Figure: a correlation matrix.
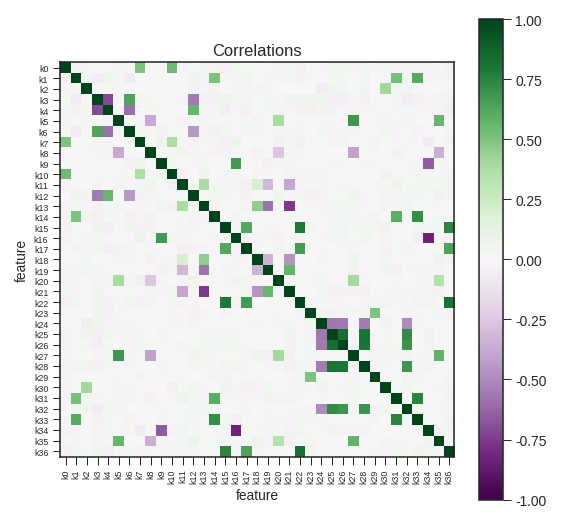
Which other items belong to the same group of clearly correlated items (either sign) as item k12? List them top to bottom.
k3, k4, k6
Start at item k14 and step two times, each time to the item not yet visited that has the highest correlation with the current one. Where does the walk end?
k31
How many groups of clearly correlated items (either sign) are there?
10
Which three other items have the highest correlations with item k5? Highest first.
k27, k35, k20
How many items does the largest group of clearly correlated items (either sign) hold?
5
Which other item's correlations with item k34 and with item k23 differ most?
k16
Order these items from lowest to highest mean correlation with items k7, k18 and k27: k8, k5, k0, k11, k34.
k8, k34, k11, k0, k5
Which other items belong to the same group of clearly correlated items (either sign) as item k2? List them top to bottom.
k30
